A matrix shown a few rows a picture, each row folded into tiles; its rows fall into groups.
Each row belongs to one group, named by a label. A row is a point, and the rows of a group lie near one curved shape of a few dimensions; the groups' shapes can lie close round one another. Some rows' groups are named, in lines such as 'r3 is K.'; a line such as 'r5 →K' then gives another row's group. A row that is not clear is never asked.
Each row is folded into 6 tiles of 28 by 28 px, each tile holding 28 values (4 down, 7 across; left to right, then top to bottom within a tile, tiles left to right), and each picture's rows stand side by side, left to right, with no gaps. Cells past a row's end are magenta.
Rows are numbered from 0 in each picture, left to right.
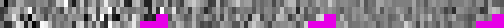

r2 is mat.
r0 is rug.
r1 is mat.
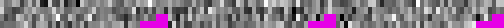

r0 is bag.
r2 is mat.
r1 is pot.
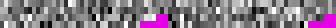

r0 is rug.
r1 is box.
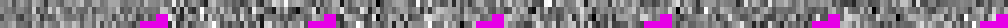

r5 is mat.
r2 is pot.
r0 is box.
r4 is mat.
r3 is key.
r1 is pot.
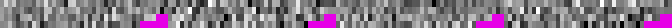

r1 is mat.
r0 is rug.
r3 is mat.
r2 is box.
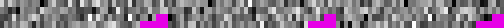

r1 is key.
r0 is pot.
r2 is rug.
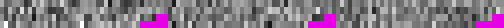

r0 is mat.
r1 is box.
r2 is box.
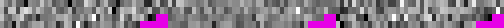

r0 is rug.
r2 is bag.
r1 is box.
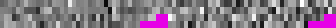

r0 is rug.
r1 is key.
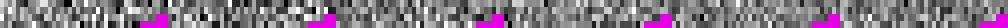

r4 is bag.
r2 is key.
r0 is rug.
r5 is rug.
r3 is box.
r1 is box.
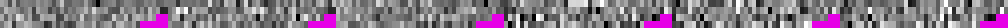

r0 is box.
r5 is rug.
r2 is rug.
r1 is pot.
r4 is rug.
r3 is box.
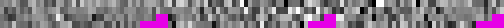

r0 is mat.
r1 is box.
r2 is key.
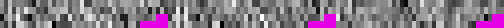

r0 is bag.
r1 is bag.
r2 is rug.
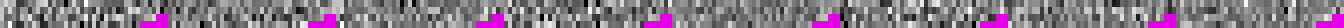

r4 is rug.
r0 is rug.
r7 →rug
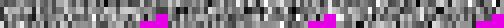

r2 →key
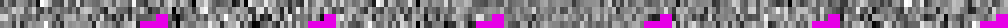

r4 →pot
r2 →key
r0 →key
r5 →rug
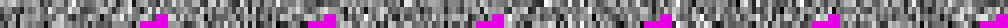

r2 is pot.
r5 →key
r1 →key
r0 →key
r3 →key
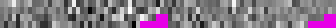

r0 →key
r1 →rug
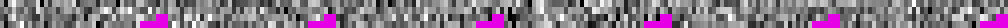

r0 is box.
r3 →mat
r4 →mat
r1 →box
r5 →key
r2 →bag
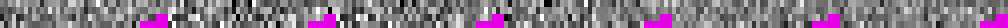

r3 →key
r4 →mat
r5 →box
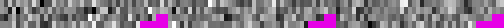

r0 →pot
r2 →rug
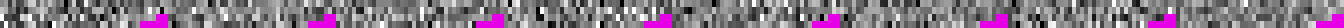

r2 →pot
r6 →rug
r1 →bag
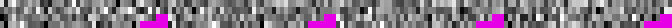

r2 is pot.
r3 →box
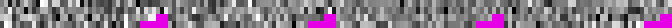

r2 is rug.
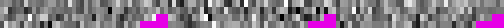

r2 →mat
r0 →rug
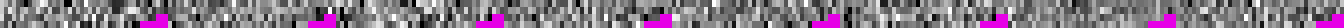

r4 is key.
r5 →bag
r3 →key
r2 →mat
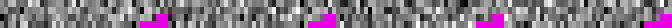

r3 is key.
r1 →key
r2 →mat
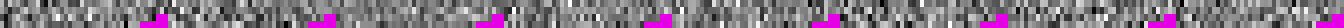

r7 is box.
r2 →box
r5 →pot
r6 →pot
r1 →pot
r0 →bag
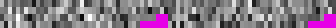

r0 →bag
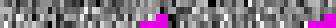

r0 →box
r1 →key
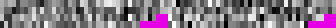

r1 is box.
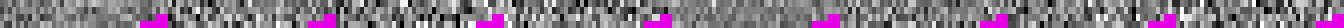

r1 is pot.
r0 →box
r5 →pot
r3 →box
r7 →mat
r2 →rug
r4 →mat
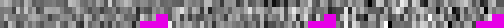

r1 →pot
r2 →bag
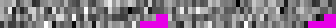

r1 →rug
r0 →pot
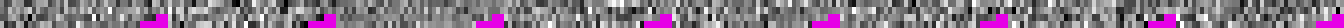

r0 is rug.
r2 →mat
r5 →key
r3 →pot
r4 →pot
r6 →mat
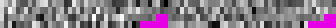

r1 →pot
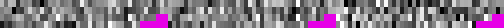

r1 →pot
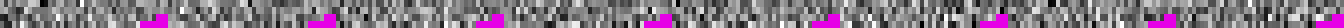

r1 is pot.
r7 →key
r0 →key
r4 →pot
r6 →key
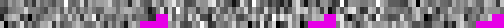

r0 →bag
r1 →rug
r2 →pot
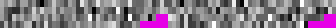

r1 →key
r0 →pot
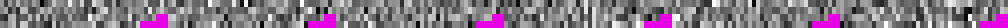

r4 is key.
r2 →rug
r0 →pot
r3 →key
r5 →pot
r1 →key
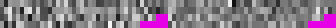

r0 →pot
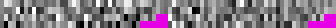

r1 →pot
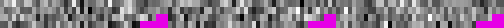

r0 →key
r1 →key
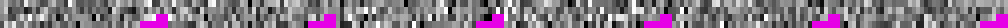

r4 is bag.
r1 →key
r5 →mat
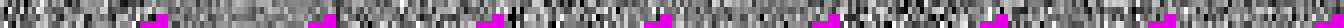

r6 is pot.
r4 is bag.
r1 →box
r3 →bag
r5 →bag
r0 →mat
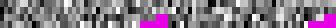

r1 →mat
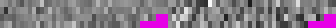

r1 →mat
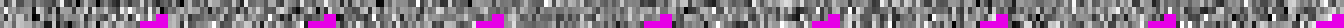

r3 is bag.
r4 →pot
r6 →rug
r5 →bag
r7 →rug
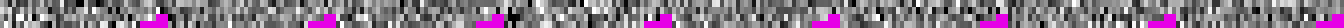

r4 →bag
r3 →mat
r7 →pot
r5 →box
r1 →key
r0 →box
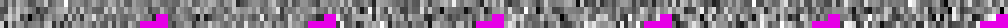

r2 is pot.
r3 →mat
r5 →rug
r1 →rug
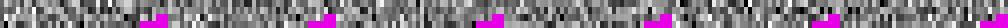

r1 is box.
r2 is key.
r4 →box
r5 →pot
